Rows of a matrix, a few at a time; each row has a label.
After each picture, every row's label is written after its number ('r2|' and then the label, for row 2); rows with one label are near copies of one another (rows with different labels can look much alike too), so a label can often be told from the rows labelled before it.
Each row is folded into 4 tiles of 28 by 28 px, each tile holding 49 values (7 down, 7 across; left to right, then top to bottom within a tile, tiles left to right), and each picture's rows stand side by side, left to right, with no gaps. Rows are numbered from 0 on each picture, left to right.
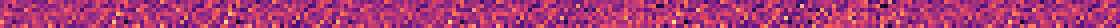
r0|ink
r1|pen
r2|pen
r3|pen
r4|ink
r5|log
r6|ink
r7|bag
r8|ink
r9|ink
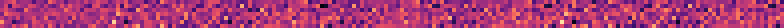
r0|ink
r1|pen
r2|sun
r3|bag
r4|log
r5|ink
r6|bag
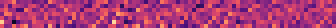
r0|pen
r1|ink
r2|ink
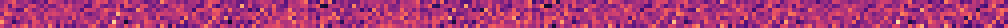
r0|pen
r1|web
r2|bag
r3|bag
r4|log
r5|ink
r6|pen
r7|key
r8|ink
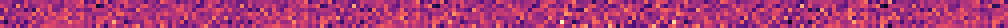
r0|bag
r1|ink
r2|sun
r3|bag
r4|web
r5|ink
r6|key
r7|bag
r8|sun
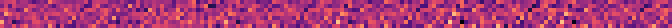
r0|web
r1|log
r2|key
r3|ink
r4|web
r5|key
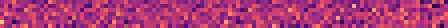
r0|pen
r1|key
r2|ink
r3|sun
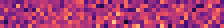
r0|bag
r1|ink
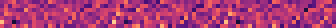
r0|pen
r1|pen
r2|web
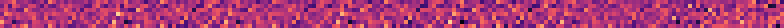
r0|pen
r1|web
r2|pen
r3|web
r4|ink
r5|pen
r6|sun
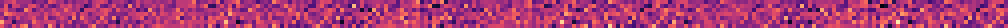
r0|key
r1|bag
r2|pen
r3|bag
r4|log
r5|ink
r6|key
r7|sun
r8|key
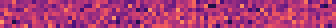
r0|ink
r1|log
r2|sun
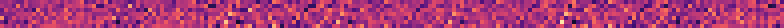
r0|log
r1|bag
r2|ink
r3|key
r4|web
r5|pen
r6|log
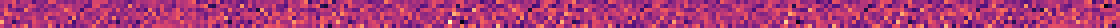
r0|web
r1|bag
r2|sun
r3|pen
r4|key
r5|web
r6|ink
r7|key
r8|ink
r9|sun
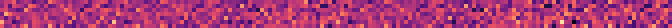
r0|web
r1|pen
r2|sun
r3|pen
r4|bag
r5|ink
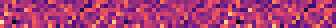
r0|web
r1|pen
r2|web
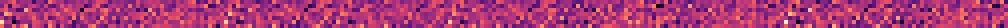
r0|key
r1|sun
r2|web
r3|pen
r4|web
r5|log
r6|bag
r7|key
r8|bag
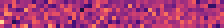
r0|ink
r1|sun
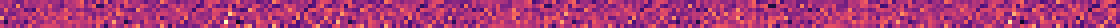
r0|bag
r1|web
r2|key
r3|pen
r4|log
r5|web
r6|log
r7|log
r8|web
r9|pen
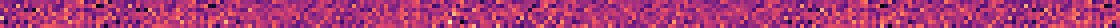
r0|sun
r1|sun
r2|key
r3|bag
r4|key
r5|pen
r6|web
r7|sun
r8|ink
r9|log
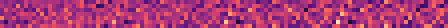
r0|sun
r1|pen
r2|key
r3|pen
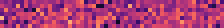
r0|sun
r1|bag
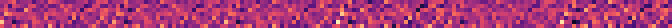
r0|key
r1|key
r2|ink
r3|web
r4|pen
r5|ink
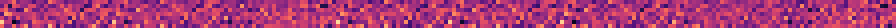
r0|web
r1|web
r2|log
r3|ink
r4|pen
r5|key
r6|key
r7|bag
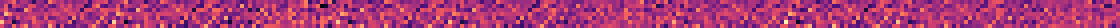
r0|web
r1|web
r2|log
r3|key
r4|web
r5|bag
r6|key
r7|key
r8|web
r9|sun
